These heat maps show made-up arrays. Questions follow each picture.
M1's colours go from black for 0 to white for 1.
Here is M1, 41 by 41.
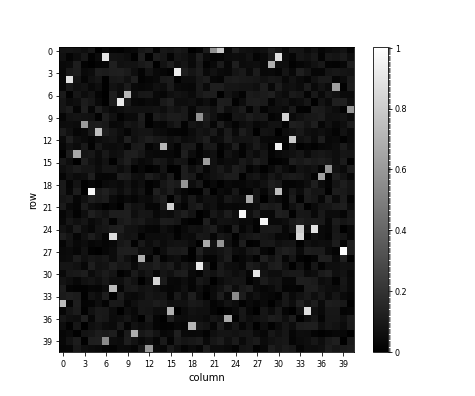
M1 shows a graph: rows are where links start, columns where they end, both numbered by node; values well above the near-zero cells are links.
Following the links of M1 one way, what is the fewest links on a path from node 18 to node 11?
5
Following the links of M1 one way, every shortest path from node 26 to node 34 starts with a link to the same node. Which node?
node 22
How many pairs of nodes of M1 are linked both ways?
2
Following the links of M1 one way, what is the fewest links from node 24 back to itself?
2
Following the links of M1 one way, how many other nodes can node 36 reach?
11
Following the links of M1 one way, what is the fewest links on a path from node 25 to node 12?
4
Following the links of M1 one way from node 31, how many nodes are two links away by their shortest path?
2
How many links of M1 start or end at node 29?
2
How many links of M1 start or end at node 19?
4
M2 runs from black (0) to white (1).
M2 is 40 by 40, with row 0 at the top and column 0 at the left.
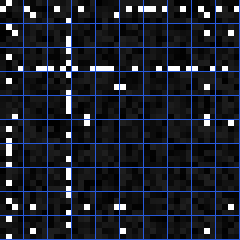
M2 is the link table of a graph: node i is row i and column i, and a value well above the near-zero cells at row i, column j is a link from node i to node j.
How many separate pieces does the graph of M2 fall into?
3
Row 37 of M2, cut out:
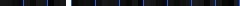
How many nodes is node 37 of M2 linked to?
1
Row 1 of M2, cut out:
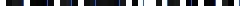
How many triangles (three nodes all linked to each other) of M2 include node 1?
0
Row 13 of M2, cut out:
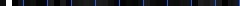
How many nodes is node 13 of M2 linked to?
1
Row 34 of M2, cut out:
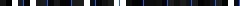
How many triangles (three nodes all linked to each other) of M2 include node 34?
6
